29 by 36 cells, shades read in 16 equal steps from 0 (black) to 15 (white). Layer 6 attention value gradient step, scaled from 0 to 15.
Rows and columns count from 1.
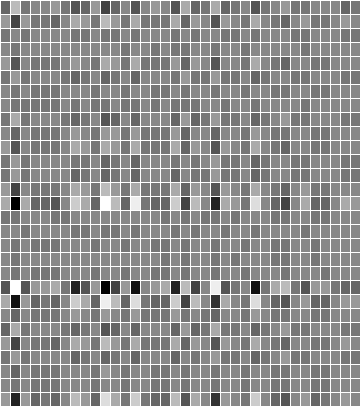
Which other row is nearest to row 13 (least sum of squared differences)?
26
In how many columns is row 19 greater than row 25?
13
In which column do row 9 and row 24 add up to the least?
11
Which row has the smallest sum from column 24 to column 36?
21
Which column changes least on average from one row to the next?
34
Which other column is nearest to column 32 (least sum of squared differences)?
28
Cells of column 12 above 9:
3
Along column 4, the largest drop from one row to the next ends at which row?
22
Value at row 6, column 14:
6
